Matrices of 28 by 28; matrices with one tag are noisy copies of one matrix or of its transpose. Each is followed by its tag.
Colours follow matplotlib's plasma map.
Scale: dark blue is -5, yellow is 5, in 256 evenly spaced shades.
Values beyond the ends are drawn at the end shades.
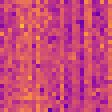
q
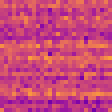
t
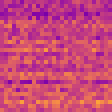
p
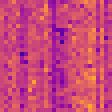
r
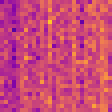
p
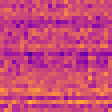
r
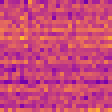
q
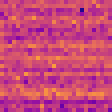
t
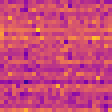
q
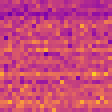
p
